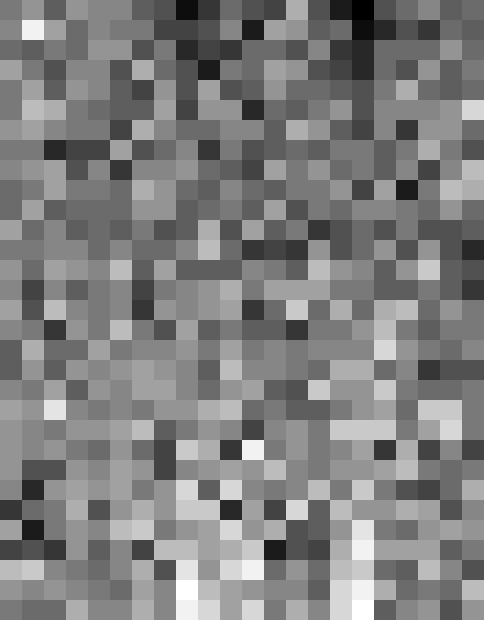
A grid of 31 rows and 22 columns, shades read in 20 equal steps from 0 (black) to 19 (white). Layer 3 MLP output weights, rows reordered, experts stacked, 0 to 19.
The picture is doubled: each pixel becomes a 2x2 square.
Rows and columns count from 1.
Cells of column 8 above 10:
12
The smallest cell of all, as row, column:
1, 17
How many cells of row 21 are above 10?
11
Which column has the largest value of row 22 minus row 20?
21
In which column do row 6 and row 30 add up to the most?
22
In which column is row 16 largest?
14
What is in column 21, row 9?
10
